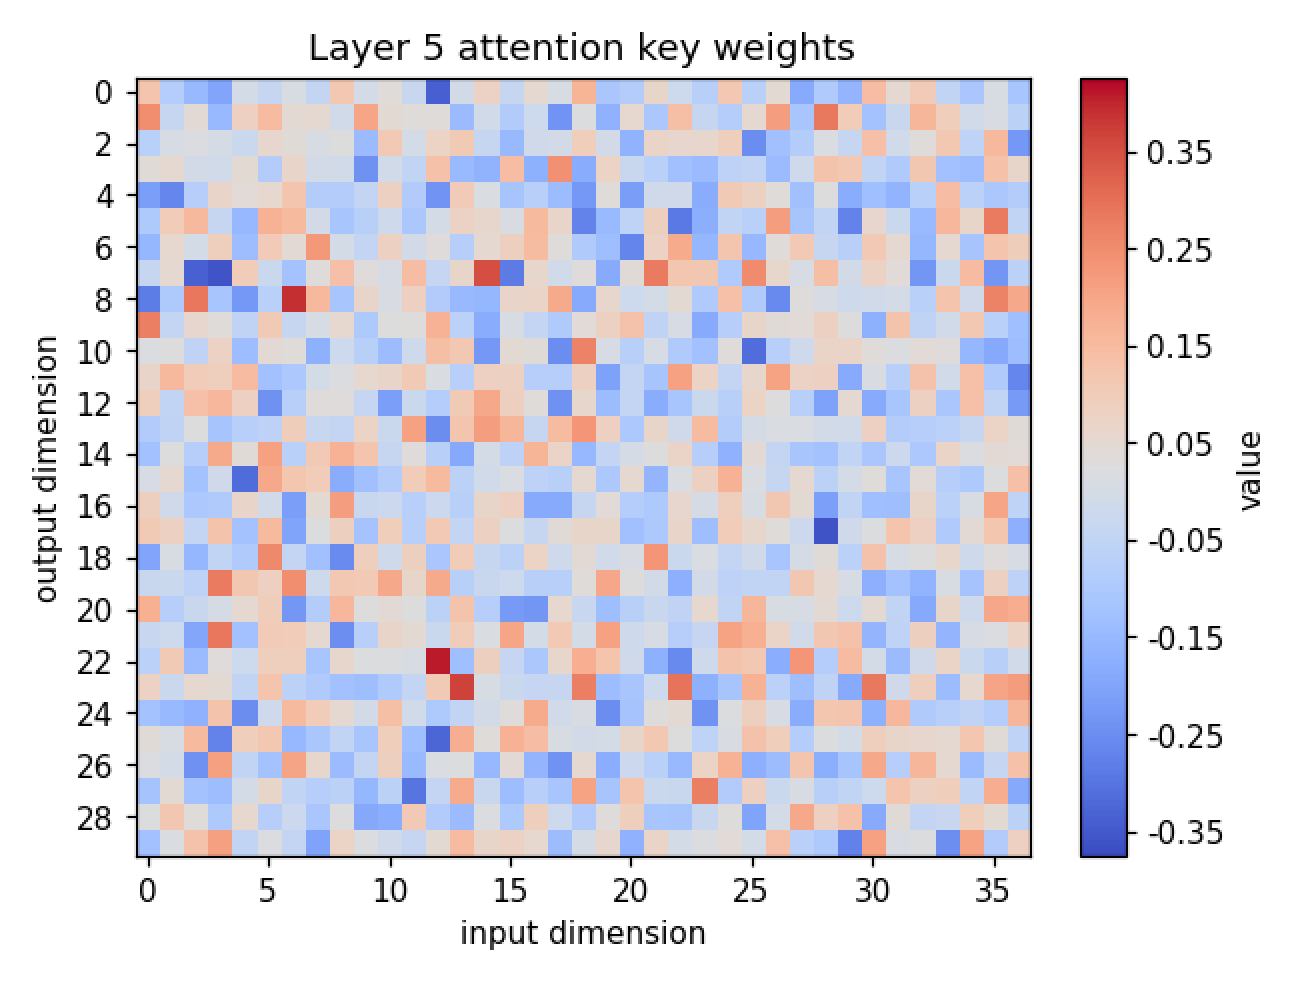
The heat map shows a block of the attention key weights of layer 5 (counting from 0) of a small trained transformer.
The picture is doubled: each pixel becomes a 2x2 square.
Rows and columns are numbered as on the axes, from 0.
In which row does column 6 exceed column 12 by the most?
8
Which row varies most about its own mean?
7
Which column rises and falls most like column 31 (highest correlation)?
16
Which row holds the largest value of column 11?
13
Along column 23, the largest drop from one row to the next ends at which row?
28
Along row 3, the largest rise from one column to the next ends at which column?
17
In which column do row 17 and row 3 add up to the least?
9
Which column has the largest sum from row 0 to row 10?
6
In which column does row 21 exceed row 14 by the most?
24
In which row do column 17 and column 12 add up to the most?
22
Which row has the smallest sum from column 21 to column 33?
12
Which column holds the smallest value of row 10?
25
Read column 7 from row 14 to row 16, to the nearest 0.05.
0.1 0.1 0.05
